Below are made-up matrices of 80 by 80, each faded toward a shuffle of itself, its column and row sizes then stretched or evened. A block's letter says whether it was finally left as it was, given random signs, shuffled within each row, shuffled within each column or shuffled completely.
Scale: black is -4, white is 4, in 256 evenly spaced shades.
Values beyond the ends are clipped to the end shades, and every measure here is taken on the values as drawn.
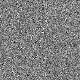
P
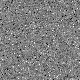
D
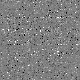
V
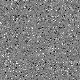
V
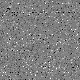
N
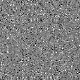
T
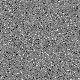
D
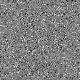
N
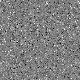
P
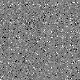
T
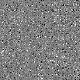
T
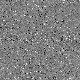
N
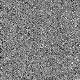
P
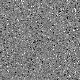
P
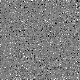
V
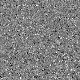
N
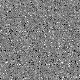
N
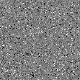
V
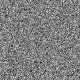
N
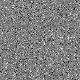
V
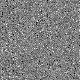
P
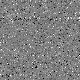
N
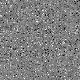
T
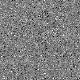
V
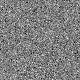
D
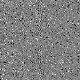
T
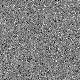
D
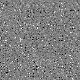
T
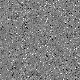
P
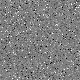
D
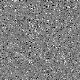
T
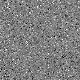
P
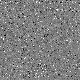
N
